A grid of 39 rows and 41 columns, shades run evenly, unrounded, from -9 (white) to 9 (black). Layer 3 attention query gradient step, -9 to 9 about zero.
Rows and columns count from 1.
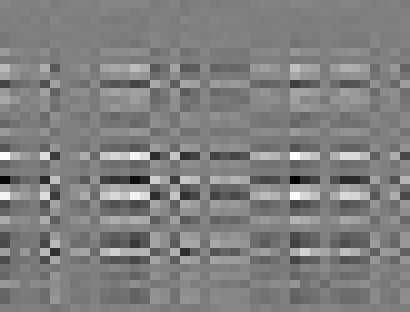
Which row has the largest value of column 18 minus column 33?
23
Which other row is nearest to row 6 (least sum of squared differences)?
22
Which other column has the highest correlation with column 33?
39
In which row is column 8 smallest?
32
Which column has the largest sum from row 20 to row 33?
19
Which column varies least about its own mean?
7
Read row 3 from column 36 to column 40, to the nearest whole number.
0 0 0 0 0
